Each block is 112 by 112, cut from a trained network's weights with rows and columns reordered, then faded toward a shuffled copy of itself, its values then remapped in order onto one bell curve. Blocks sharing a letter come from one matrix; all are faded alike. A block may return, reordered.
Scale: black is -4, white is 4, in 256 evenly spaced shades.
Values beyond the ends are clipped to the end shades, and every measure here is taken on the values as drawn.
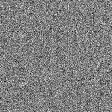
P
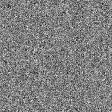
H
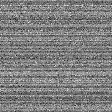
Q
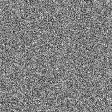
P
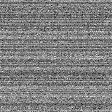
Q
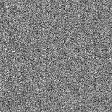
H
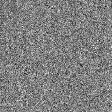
P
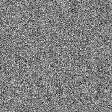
H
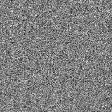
H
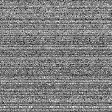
Q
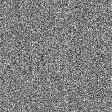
H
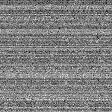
Q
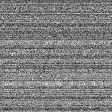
Q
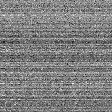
Q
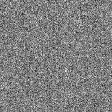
P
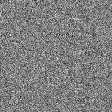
P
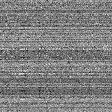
Q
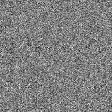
P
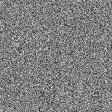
P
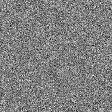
P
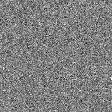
H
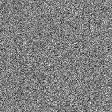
H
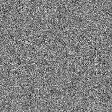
H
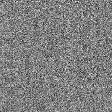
H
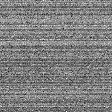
Q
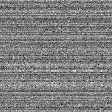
Q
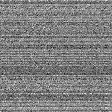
Q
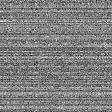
Q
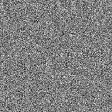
H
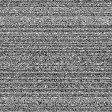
Q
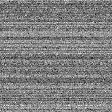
Q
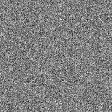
P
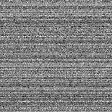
Q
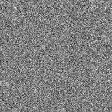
H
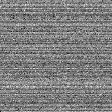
Q
